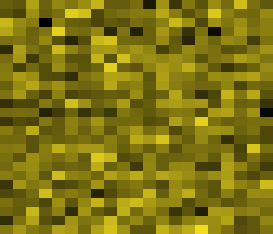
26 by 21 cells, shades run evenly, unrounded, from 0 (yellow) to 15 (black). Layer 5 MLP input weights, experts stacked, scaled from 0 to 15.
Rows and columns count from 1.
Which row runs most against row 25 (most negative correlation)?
4
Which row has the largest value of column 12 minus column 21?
21
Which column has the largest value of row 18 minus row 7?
10
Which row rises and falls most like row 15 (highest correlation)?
13
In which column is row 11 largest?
16
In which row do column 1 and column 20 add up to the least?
17
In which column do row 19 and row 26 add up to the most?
11
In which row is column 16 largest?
24
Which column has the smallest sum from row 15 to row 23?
8
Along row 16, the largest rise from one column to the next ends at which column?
14
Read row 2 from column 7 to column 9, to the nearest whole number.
2 10 8
